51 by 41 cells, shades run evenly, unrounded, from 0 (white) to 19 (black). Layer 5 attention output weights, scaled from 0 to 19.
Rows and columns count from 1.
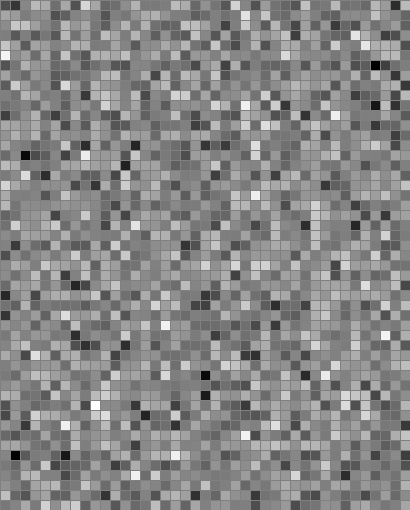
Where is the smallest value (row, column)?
41, 10
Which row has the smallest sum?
27
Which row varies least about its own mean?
49
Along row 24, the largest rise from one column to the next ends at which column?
40
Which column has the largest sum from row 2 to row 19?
23
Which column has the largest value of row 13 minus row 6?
7
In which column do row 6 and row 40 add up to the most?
21
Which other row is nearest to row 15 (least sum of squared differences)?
20
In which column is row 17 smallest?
22
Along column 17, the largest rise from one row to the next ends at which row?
34
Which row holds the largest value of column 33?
19
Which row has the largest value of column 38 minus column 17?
33
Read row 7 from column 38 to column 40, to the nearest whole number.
19 14 11
